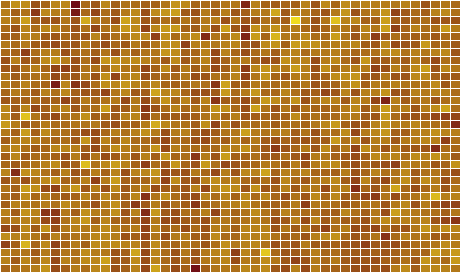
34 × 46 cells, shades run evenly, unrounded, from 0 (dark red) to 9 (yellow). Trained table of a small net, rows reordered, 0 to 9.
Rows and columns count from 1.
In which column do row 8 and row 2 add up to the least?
8
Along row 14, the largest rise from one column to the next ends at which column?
26
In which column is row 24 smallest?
36
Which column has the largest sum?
3
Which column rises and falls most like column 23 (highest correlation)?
44
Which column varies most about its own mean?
39
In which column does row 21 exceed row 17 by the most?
9
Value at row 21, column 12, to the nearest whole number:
6
